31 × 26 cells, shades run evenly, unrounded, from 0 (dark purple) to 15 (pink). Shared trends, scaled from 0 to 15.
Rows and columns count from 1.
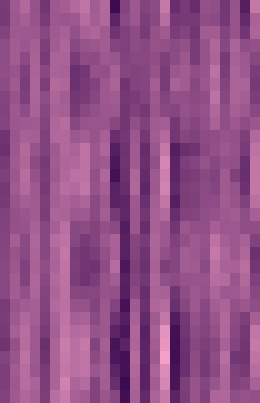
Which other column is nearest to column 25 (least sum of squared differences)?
19
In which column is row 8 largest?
22
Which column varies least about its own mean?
2
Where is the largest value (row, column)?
28, 17
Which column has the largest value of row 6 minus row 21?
13
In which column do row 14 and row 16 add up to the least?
12
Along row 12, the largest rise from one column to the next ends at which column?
26
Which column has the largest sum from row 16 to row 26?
7
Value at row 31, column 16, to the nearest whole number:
9
